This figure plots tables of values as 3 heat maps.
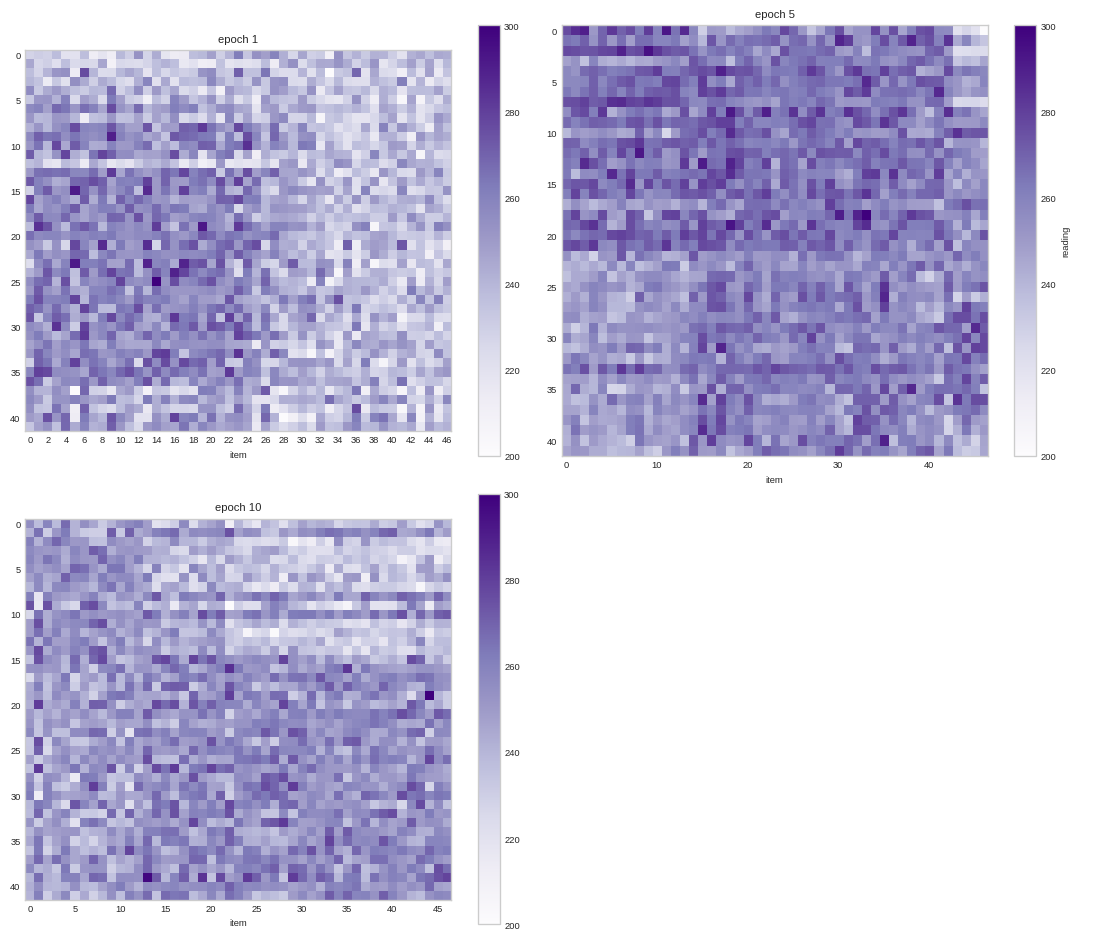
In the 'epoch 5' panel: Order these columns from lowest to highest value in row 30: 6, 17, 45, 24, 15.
6, 24, 45, 17, 15
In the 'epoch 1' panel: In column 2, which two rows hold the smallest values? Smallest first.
3, 12
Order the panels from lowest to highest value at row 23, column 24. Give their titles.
epoch 5, epoch 10, epoch 1
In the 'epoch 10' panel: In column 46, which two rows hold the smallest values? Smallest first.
2, 3
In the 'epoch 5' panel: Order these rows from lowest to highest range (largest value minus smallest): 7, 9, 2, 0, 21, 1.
9, 21, 1, 7, 2, 0
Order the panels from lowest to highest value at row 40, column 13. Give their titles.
epoch 1, epoch 5, epoch 10
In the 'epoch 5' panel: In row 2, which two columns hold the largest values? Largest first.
9, 6
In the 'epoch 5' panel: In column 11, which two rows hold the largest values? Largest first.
0, 21
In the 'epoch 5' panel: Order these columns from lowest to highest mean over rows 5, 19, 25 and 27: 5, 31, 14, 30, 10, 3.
5, 30, 14, 10, 31, 3
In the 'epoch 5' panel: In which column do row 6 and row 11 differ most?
31
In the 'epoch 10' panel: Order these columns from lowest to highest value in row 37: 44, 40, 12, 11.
11, 12, 40, 44
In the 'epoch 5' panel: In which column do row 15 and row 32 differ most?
7
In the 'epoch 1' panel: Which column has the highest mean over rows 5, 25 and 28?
14
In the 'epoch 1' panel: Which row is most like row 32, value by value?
41
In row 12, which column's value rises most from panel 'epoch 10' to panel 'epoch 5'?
24
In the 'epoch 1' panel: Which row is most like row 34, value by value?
15
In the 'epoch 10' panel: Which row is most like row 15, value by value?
20
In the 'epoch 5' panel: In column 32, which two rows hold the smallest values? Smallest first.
22, 23
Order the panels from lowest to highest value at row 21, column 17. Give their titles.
epoch 10, epoch 1, epoch 5
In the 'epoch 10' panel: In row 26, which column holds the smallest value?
1
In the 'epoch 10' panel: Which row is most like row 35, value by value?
41
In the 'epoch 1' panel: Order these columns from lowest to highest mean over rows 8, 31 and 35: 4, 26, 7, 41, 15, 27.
26, 41, 4, 15, 7, 27
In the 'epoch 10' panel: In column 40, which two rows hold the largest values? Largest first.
32, 1
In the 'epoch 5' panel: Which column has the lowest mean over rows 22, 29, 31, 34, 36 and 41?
1
